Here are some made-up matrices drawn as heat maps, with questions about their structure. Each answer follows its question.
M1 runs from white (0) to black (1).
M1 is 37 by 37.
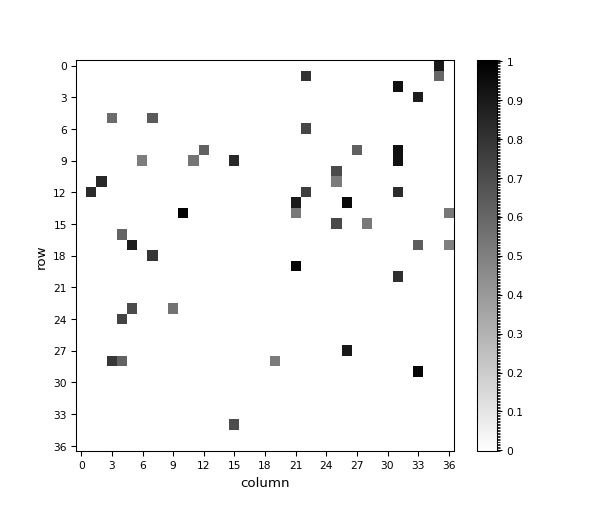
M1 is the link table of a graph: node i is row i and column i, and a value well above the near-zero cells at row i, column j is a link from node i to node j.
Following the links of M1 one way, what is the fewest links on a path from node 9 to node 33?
4
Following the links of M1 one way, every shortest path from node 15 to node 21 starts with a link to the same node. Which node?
node 28
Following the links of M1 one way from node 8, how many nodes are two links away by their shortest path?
3
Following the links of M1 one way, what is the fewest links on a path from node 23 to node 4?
4
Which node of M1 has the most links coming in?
node 31
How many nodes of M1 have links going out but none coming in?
12
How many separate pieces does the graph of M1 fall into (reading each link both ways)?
3
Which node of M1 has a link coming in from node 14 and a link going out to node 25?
node 10
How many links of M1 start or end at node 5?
4
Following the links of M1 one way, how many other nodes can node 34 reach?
8
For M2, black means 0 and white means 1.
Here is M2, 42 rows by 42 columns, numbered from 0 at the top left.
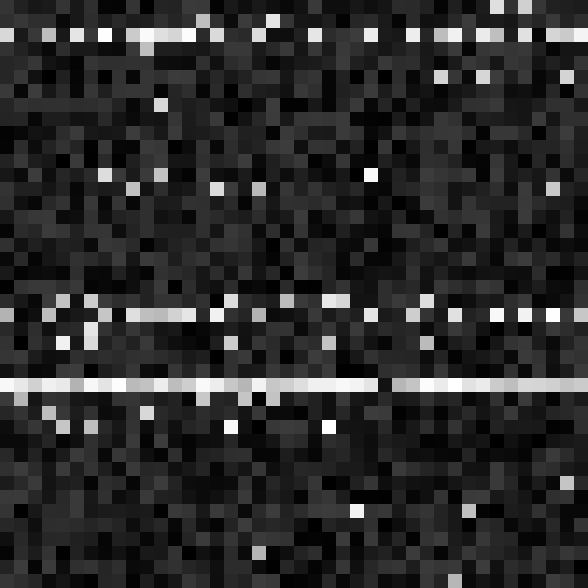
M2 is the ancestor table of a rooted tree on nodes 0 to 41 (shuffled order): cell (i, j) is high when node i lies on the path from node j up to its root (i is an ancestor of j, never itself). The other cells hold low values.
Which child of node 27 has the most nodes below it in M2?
2
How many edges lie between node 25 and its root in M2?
2
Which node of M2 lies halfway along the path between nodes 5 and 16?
21
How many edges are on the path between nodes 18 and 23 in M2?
9
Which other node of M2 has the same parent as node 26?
7
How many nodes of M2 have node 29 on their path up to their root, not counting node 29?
2
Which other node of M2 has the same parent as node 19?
14
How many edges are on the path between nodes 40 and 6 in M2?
9
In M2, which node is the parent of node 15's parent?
22
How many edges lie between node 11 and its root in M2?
5
